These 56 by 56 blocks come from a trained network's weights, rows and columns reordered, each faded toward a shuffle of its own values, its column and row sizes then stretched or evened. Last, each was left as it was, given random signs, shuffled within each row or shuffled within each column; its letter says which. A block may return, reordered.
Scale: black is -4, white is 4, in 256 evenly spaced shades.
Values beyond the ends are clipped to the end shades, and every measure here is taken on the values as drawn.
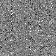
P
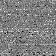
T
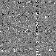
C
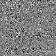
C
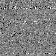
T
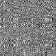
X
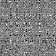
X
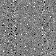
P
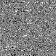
T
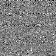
T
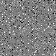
P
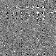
C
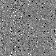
P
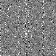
P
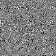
C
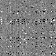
X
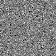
P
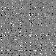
C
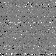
T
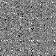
C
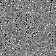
P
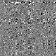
X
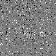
C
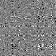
X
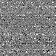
T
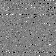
T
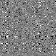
X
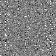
P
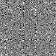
C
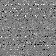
T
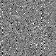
P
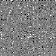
X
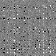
X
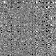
X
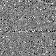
T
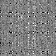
X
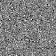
T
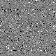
T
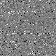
T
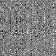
X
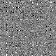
C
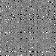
X
